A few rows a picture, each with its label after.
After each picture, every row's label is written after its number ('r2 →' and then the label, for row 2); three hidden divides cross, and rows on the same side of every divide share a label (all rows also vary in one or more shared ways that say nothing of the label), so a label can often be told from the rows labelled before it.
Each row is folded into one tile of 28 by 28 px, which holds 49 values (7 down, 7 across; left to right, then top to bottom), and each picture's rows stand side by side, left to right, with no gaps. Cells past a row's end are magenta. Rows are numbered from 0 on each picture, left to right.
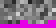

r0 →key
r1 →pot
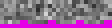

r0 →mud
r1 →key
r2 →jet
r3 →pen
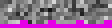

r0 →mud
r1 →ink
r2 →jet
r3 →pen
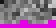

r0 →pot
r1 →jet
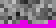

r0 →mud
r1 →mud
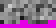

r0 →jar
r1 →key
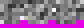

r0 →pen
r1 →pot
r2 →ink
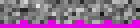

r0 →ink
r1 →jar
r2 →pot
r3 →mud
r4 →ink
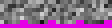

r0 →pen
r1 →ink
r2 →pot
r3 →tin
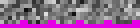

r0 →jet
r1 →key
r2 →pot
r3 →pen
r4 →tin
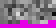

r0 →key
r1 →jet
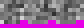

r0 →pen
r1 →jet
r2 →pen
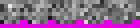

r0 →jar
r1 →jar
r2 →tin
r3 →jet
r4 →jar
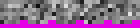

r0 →jar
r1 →pen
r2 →jar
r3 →jet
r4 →key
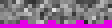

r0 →tin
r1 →pot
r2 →mud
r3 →tin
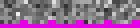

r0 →key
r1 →pen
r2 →key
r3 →ink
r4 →pot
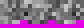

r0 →jet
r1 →jar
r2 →mud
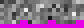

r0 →pot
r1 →jar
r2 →key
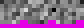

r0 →pot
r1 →ink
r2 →pot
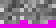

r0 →pen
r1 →jet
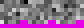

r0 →pot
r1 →jet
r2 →pen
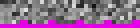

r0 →pot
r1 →ink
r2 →tin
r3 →pen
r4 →tin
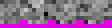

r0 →pot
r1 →mud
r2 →jar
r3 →jar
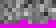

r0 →tin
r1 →pot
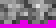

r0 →jar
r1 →jar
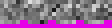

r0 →jet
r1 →ink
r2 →mud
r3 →mud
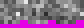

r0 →key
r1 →mud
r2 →jar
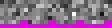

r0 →pot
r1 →jar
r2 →key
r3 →mud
